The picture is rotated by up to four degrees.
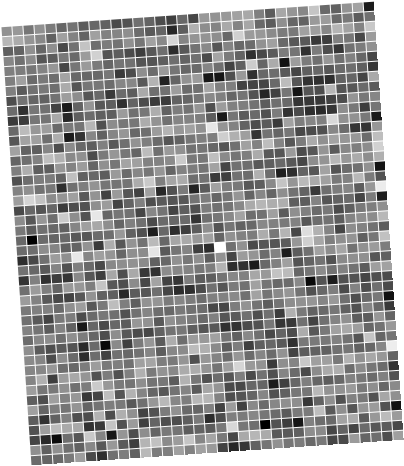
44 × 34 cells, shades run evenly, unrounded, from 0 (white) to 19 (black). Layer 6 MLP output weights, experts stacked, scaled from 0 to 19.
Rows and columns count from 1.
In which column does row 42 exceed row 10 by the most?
22
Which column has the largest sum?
10
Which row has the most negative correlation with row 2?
3
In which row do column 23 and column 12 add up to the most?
38
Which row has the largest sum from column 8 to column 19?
28
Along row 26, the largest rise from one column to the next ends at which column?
20
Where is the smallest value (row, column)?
24, 19
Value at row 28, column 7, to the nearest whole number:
8
